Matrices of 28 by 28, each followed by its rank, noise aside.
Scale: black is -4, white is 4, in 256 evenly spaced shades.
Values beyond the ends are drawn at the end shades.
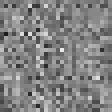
six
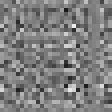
four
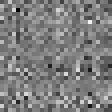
four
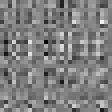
three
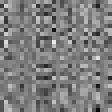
three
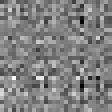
four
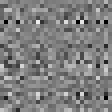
three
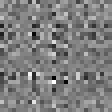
three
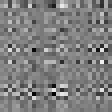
two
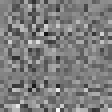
four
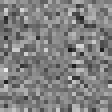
six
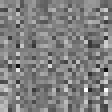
four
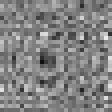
three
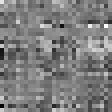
three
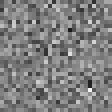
six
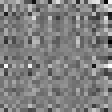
two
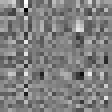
three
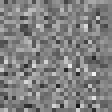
six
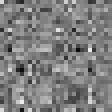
four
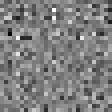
six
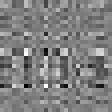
two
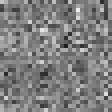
six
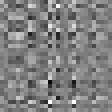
two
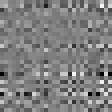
two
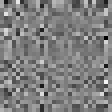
three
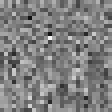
six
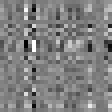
two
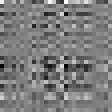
two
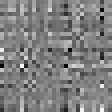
four
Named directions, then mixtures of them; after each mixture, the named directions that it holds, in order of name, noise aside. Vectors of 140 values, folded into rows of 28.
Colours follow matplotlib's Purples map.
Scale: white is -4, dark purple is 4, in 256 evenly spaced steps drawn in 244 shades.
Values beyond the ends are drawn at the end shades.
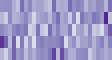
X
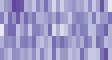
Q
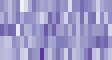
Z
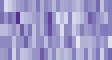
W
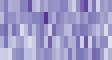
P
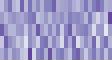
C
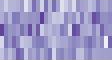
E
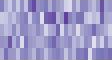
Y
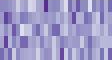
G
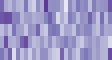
G, W.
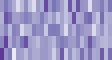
G.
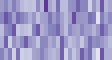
G, Q, Z.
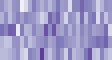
Z.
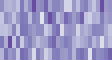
Y.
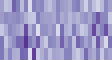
C.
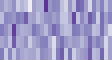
E, G, Z.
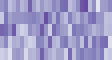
P, Z.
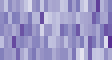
E, P, Y.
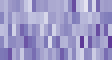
P.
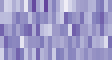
E, Y.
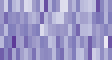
E, G, P.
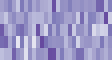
C, X.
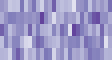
E, P.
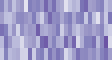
C, Y, Z.
